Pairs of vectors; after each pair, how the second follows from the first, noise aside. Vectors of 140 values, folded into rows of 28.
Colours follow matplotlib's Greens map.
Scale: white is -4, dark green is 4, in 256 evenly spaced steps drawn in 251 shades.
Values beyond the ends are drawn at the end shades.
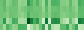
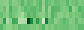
partly zeroed.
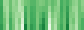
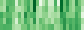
reversed, negated.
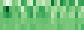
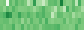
partly zeroed.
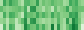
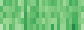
shrunk.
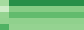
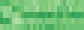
wrapped around, shrunk.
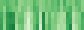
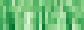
copied.
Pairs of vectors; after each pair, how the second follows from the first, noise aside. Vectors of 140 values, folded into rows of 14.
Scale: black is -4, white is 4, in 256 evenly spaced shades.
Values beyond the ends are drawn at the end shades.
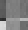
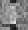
wrapped around, negated.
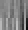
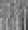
shrunk.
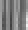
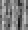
wrapped around, negated.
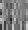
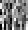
scaled up.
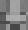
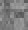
wrapped around, shrunk.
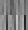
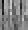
reversed.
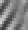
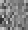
sign-scrambled.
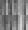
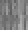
shrunk.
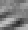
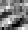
scaled up.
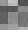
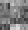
reversed.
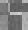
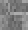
shrunk.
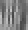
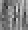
reversed.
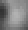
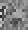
sign-scrambled.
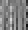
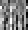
scaled up.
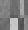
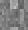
wrapped around, shrunk.
